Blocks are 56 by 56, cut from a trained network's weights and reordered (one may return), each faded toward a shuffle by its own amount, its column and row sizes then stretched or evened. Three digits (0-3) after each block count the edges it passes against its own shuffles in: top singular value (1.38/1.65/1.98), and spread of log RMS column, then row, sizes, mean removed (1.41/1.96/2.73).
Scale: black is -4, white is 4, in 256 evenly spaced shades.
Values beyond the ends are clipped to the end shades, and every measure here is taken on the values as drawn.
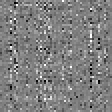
2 3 0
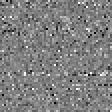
0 0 2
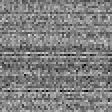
3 0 1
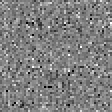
1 1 1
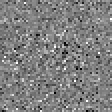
0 1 2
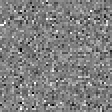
1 1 1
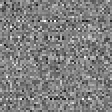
2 0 2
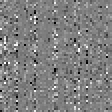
1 3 1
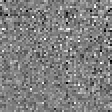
0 1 1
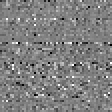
0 1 3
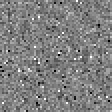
0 0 0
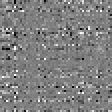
2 2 3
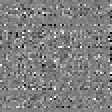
2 2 3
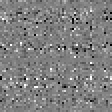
0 2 3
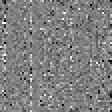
0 2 0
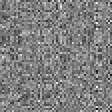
3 2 0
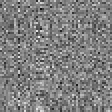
3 2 0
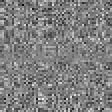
3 0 3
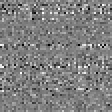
1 0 3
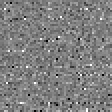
0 0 2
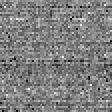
2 1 1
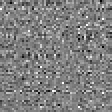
3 2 2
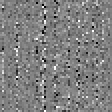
1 3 0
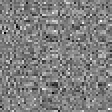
3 0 1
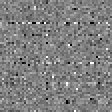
1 0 2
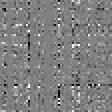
2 3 2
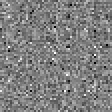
2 1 0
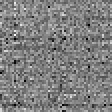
1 2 1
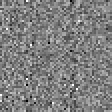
1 1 0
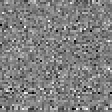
2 0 2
